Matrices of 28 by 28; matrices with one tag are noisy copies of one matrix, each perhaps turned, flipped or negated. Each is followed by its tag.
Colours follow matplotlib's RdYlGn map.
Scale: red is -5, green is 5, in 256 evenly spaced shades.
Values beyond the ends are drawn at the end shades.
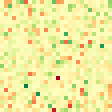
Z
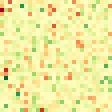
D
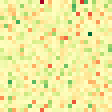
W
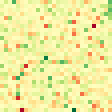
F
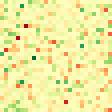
Z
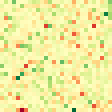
F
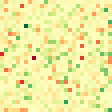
Z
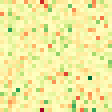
W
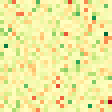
D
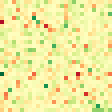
F
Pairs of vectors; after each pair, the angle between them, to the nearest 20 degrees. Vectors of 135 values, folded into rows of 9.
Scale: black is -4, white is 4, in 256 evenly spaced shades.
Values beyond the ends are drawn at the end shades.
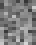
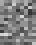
100 degrees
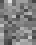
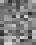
140 degrees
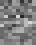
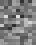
20 degrees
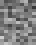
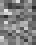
80 degrees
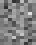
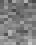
120 degrees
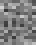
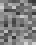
20 degrees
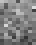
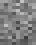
40 degrees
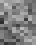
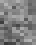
20 degrees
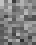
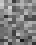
20 degrees
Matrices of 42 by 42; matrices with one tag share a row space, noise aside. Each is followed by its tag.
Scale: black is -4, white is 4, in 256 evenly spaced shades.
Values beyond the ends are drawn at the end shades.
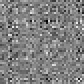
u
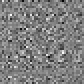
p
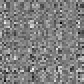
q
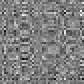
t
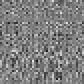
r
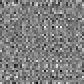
r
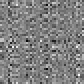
u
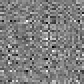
u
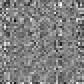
q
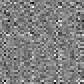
q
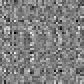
q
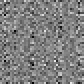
q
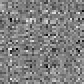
u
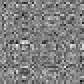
t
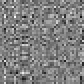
t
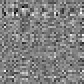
t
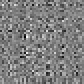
p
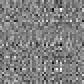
r
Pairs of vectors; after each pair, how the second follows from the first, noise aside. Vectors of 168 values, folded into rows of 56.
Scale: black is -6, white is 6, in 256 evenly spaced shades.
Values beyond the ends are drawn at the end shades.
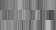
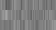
reversed, negated, shrunk.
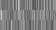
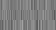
reversed, negated, shrunk.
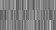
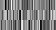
reversed, negated, scaled up.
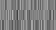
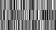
reversed, negated, scaled up.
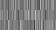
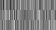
wrapped around, negated.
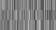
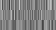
shuffled.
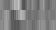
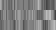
wrapped around.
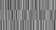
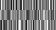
reversed, negated, scaled up.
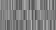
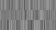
reversed, negated, shrunk.
